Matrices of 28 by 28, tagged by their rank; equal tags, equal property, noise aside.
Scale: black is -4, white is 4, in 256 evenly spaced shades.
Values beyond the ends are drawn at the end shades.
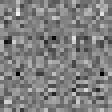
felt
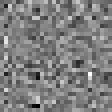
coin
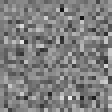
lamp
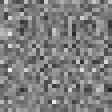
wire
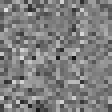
wire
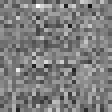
felt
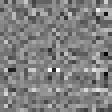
felt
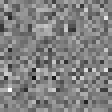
felt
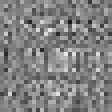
wire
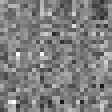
wire
